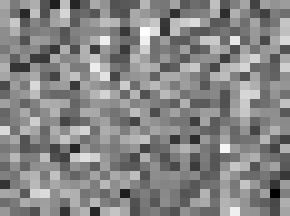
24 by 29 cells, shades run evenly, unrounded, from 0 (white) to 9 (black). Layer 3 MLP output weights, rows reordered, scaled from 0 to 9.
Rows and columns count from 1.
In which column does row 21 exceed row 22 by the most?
1
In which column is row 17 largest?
8
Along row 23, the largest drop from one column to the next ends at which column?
29
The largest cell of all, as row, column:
22, 28
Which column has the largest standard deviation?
23
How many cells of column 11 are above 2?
21
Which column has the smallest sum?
11
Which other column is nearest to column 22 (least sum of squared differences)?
17
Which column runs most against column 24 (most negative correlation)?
27
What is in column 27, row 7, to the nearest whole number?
4
